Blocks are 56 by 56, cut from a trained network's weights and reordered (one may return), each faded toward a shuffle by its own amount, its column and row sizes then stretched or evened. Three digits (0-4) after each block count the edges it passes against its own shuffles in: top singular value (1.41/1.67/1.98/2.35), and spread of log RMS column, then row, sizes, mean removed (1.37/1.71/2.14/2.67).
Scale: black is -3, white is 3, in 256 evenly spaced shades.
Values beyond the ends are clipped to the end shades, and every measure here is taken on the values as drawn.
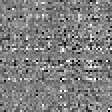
0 3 4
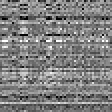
4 2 4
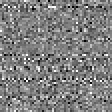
2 1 4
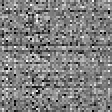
2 4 0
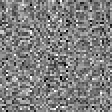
3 2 0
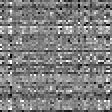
4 4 2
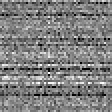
4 2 4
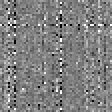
2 4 1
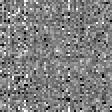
0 4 0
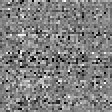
0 3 3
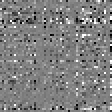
2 4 4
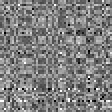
4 1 2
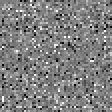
1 2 1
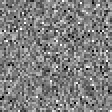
2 0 0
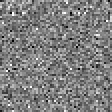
2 0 1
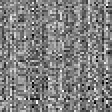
3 3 0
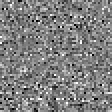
0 0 3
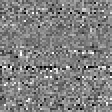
0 0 4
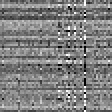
4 3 1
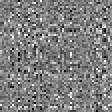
3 3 1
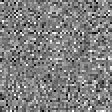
3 0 2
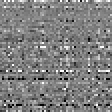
3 2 4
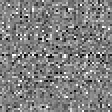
2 1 3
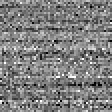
2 0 3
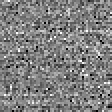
0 1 1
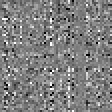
1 4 3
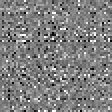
3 3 3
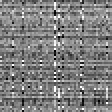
3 4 1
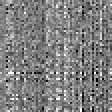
3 4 2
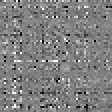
0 4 4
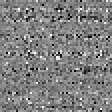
0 1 4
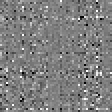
0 4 3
